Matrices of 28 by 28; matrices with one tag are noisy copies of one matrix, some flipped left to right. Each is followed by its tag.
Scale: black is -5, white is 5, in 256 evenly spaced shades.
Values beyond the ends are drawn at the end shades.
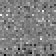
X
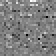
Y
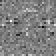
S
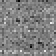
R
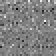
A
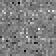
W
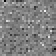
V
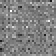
V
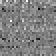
A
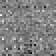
X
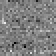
R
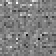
Y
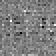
S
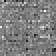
V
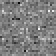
W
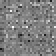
V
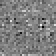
S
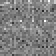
A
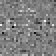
S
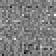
X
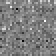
A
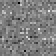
W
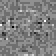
S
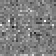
S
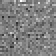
Y
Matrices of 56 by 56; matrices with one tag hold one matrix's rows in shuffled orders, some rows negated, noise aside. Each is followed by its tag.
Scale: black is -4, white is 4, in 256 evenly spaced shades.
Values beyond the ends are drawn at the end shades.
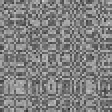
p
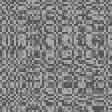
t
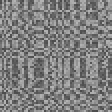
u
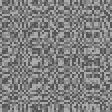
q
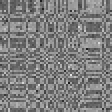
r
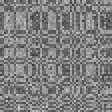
p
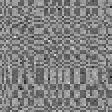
u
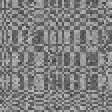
u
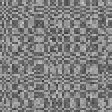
u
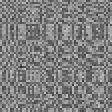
t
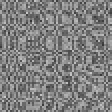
t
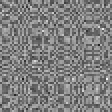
q
